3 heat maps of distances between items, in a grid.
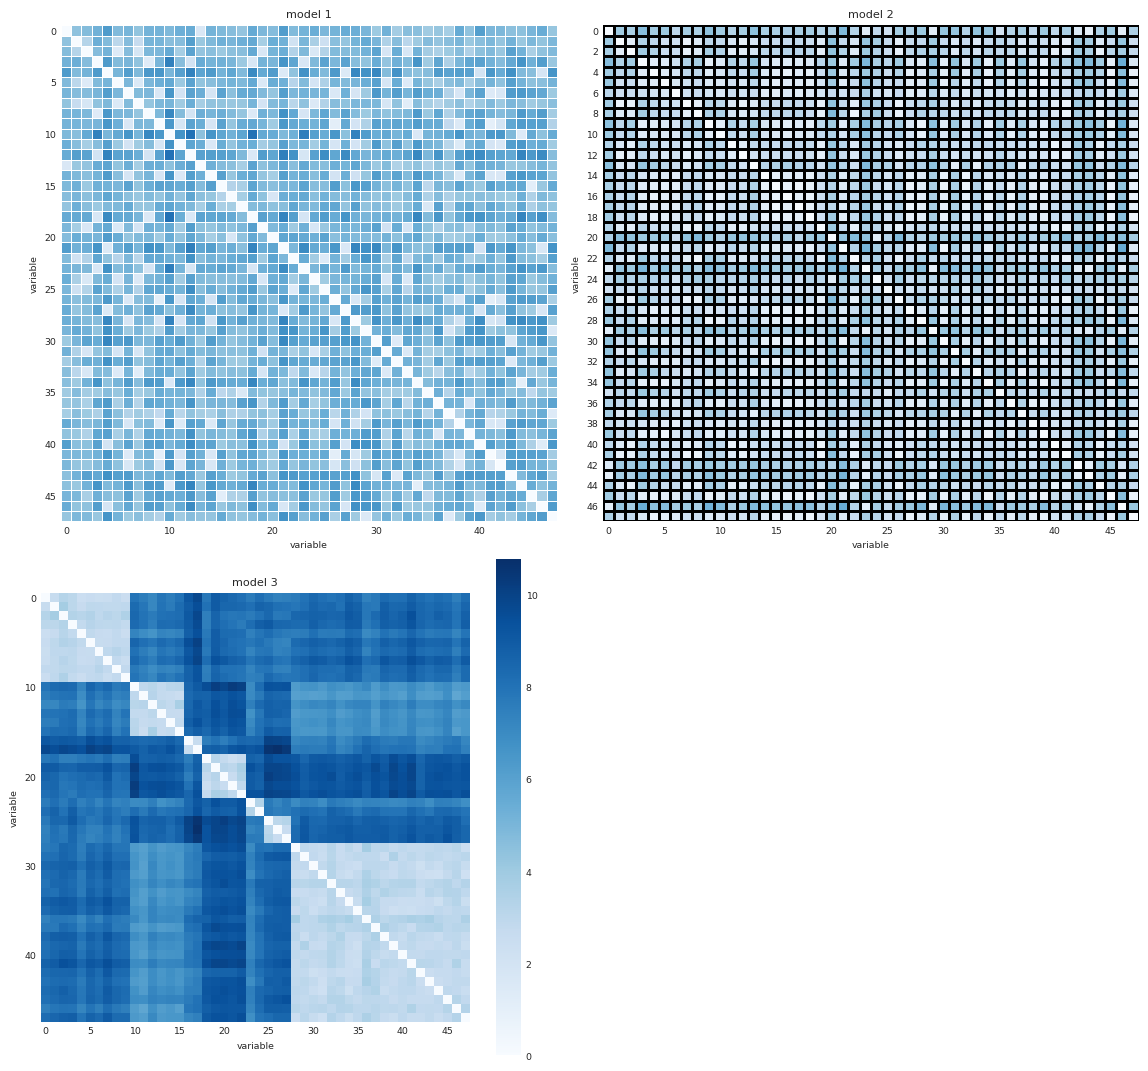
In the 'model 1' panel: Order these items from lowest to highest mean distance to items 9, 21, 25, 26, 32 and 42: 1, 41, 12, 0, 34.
41, 1, 0, 34, 12
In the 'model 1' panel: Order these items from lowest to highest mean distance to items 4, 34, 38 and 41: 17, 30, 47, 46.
46, 47, 17, 30
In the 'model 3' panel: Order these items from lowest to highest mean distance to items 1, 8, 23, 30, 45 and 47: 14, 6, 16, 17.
6, 14, 16, 17
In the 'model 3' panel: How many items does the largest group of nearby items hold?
20
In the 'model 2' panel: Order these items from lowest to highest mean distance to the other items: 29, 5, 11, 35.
5, 11, 35, 29
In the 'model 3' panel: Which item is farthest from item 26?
17
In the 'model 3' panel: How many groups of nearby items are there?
7
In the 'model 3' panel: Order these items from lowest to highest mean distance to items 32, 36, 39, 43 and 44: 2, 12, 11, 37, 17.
37, 11, 12, 17, 2
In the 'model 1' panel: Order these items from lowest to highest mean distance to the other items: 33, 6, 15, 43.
33, 6, 15, 43
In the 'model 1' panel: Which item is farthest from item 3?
10
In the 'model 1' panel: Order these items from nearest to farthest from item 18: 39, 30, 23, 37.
23, 37, 30, 39
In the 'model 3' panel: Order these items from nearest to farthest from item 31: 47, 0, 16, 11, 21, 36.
47, 36, 11, 16, 0, 21
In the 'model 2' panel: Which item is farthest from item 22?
20
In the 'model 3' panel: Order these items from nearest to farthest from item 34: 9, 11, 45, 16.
45, 11, 16, 9
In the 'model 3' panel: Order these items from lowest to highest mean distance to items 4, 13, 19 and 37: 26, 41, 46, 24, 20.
46, 41, 20, 24, 26
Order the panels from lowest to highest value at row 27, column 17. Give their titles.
model 2, model 1, model 3
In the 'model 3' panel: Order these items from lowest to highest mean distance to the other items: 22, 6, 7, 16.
6, 7, 16, 22
